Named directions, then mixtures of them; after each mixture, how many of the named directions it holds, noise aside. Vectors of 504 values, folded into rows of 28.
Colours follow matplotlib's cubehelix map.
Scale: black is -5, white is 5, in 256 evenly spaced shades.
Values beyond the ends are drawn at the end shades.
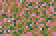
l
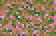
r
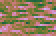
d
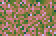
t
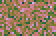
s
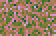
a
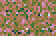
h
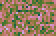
four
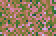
three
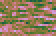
one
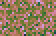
one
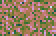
two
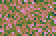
one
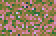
one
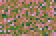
two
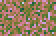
two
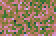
four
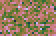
four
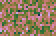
four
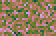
three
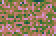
three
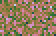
two
